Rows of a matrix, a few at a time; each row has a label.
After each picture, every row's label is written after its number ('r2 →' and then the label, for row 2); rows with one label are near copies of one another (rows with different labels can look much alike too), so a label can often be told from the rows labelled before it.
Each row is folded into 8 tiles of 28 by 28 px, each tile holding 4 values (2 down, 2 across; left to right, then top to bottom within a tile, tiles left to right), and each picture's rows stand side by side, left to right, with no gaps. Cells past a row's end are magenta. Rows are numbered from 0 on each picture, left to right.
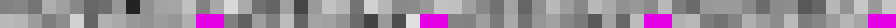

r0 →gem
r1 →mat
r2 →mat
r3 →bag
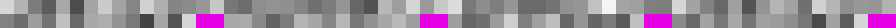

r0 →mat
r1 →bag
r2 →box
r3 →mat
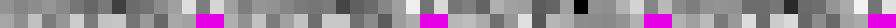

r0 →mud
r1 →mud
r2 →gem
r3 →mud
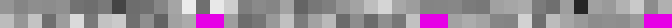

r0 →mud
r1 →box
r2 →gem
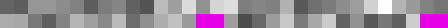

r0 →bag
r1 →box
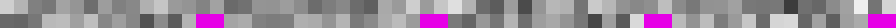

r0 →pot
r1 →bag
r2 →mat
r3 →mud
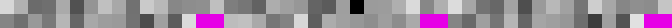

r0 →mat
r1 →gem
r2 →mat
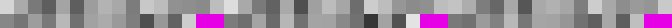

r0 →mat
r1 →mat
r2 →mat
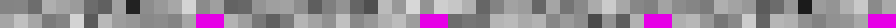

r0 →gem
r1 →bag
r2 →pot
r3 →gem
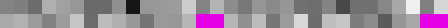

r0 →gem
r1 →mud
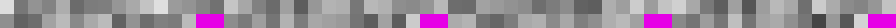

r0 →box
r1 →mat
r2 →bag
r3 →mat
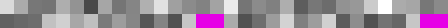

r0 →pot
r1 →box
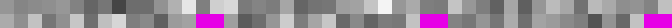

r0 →mud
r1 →box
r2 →mat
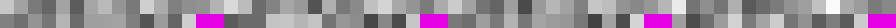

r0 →mat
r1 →pot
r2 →mat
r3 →box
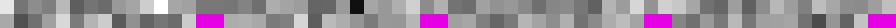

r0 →box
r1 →gem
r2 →bag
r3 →mat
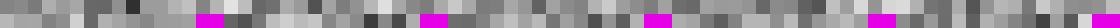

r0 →gem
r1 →pot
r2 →pot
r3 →bag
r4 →mat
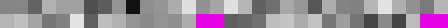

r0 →gem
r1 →pot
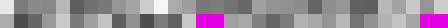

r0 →box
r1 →bag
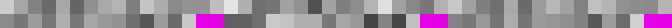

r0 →mat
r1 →pot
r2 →mat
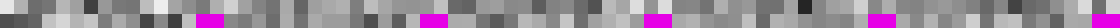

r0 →pot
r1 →mat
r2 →bag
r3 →gem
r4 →mud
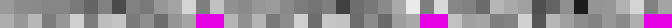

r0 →mud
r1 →mud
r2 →gem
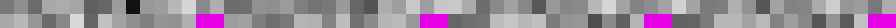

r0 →gem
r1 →bag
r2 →pot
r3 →pot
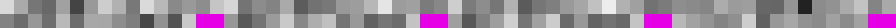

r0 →mat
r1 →box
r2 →box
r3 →gem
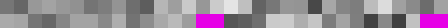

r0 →bag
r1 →pot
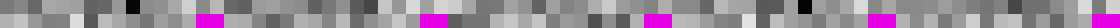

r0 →gem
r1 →bag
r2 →pot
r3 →gem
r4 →mud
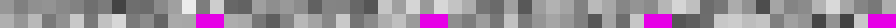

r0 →mud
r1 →bag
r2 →mat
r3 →pot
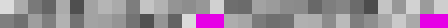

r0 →mat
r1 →bag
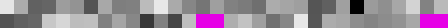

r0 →pot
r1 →gem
